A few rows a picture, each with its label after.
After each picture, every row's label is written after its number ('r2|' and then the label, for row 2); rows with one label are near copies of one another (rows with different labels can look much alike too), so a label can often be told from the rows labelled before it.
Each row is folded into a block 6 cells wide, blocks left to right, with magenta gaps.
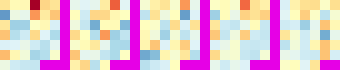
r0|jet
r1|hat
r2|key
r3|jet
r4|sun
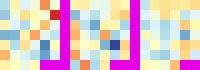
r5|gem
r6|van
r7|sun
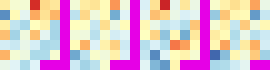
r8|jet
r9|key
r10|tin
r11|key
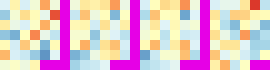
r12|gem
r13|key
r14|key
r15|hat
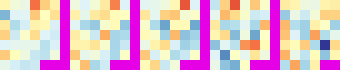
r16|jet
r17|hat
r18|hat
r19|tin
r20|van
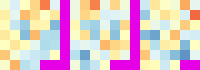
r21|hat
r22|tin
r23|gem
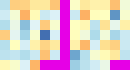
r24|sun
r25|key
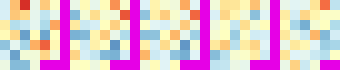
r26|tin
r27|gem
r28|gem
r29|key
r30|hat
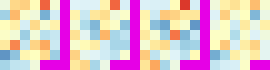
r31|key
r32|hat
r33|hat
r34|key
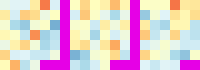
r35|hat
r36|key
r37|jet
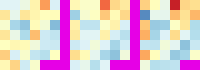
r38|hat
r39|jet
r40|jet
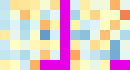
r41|sun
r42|gem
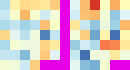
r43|sun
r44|tin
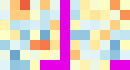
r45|tin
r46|gem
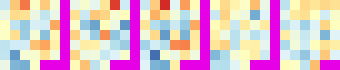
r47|tin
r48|hat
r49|tin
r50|key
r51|sun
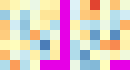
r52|van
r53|tin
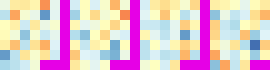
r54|key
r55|gem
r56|sun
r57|van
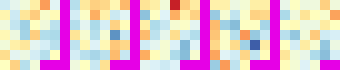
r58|hat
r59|sun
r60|jet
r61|van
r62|gem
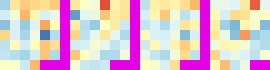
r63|sun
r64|jet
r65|sun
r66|hat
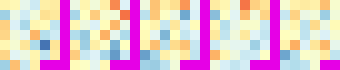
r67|van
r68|gem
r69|key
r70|jet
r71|key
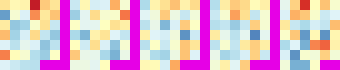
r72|jet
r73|gem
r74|sun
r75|sun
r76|tin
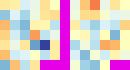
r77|van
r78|tin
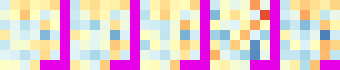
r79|sun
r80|sun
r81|sun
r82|gem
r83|sun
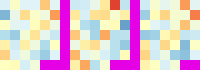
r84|gem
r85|hat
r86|gem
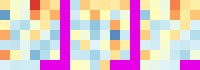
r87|jet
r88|sun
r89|jet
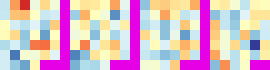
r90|tin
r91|key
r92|sun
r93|van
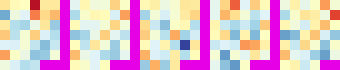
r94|jet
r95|gem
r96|van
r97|tin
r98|gem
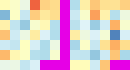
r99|jet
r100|sun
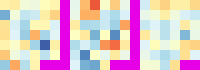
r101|van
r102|tin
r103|sun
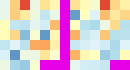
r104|tin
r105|jet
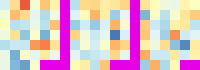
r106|tin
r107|sun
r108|van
